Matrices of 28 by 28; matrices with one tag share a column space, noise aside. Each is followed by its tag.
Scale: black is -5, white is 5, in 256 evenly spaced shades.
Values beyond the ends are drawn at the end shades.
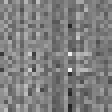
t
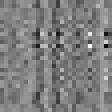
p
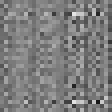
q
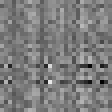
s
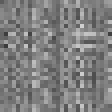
p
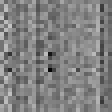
t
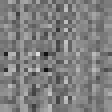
t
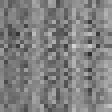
p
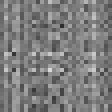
t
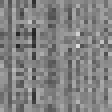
p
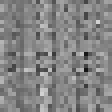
t
